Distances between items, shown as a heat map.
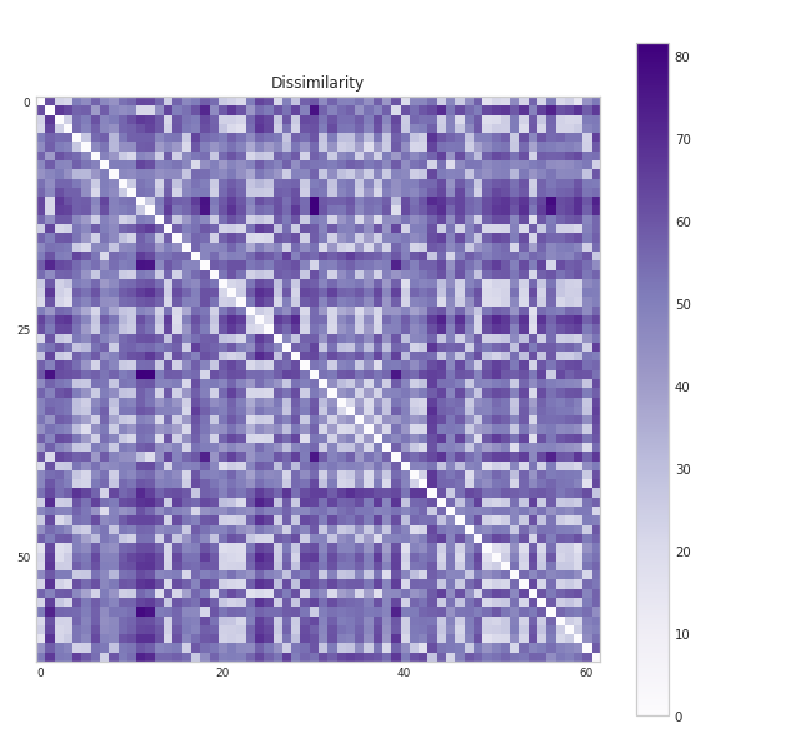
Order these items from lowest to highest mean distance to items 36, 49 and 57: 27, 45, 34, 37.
34, 27, 45, 37
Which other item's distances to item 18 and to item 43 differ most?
30
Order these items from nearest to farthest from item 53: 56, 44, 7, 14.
14, 44, 7, 56
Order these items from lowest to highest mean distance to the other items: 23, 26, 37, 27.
23, 26, 37, 27
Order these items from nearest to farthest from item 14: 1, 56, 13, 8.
8, 56, 13, 1
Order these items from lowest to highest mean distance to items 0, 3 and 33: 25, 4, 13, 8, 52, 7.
8, 52, 4, 7, 13, 25
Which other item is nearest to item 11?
1
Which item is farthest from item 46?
24
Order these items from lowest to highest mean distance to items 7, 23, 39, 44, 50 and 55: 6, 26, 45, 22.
22, 26, 45, 6
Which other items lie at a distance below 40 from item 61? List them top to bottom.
7, 17, 43, 45
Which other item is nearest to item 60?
42
